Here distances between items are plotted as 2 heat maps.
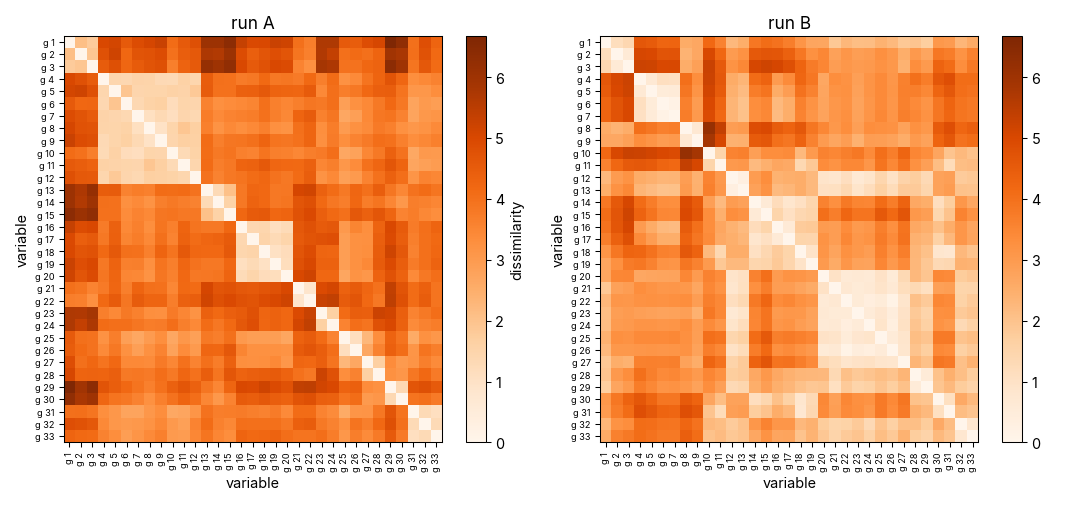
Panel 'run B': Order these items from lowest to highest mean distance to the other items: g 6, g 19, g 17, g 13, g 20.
g 13, g 20, g 19, g 17, g 6
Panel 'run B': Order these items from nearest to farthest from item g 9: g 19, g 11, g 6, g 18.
g 6, g 19, g 18, g 11
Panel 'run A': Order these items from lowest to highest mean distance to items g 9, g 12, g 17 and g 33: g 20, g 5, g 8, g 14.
g 8, g 5, g 20, g 14
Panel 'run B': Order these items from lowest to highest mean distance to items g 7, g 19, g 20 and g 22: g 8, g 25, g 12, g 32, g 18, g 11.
g 12, g 25, g 32, g 18, g 11, g 8
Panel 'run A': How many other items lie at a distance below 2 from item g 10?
8
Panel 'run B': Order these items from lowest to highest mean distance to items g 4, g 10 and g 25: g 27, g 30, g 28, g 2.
g 27, g 28, g 30, g 2
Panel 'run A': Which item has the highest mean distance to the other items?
g 1
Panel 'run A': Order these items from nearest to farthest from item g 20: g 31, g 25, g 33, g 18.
g 18, g 25, g 31, g 33
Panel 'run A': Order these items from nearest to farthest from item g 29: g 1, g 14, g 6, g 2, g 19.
g 14, g 6, g 19, g 2, g 1
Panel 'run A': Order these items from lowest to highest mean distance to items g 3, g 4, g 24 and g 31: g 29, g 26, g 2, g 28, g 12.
g 12, g 26, g 2, g 28, g 29
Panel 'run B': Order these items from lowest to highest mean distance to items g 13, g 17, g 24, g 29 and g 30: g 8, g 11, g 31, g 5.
g 31, g 11, g 5, g 8
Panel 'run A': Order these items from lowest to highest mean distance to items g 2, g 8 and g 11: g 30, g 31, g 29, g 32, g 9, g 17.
g 9, g 31, g 32, g 17, g 30, g 29
